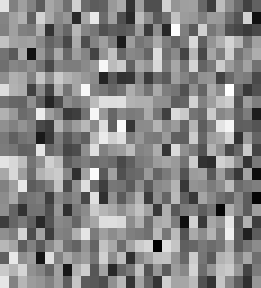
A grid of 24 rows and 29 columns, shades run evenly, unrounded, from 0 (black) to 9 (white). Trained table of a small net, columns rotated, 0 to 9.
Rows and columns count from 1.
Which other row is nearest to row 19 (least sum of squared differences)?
12
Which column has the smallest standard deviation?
16
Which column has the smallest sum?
29
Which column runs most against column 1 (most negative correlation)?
28
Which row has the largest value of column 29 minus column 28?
24
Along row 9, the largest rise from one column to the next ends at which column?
22
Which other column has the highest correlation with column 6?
2
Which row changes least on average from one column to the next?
9
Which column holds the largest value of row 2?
11
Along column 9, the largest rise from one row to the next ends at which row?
3
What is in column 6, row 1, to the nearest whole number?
6
